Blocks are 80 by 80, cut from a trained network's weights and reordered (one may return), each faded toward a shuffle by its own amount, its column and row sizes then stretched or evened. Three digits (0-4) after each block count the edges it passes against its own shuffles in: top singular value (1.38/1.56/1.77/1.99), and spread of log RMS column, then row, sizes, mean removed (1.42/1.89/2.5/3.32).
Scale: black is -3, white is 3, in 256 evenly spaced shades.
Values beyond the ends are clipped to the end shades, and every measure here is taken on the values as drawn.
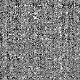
1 1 3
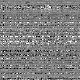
4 2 4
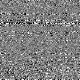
1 1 4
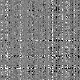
4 4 3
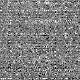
2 2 2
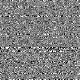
2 0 4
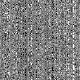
2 4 1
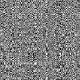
4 3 1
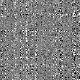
0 4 3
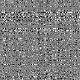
0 2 4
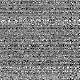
4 2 3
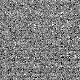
0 2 0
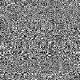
3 0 3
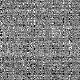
3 3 0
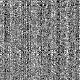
4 1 2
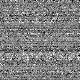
3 0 3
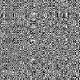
4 3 1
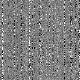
1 4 1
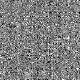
0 0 3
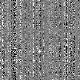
3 4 2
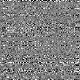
3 1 4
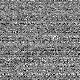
2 0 3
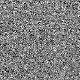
1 1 2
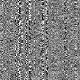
4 4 0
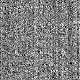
2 0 2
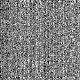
3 1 2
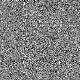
0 1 2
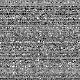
4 1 3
